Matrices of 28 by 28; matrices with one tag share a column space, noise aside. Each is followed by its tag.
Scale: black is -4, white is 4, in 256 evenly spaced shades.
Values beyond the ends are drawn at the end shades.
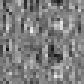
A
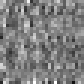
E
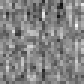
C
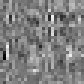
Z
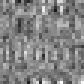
E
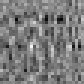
Z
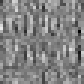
A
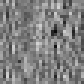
C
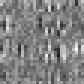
A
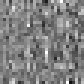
E
